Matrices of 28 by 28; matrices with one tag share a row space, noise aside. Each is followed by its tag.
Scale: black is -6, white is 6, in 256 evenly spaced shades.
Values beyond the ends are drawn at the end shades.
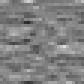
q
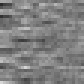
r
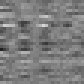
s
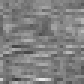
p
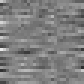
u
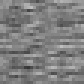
q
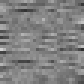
u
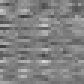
s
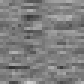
q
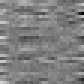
u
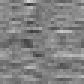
q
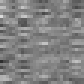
s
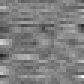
u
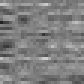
s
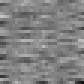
u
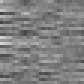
r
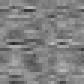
q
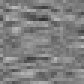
p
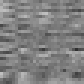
s
